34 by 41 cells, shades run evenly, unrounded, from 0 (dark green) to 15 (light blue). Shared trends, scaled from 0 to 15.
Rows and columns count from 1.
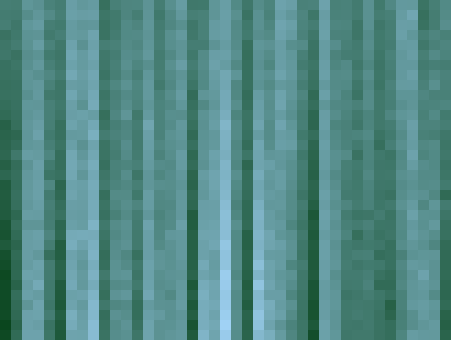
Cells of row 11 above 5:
36
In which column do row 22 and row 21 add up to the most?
21
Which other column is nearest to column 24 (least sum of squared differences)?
9
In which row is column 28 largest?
5
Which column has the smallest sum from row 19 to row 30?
1
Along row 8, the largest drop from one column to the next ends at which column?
10
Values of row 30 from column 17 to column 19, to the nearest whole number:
9 3 11
